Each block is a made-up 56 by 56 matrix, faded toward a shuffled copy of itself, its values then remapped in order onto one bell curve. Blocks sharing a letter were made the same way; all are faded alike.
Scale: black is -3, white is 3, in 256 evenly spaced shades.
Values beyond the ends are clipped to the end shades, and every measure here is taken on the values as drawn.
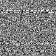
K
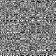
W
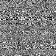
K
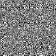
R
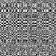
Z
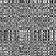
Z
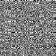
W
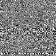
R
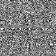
R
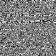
K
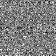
K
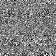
K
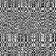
Z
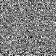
K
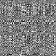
W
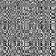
Z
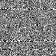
K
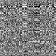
W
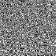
R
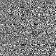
R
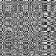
Z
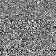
K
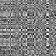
Z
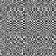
Z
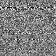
K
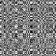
Z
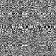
W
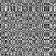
Z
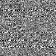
R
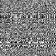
W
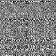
W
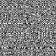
W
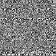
R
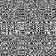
W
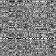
W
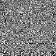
R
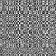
Z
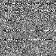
R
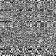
W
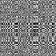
Z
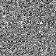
R
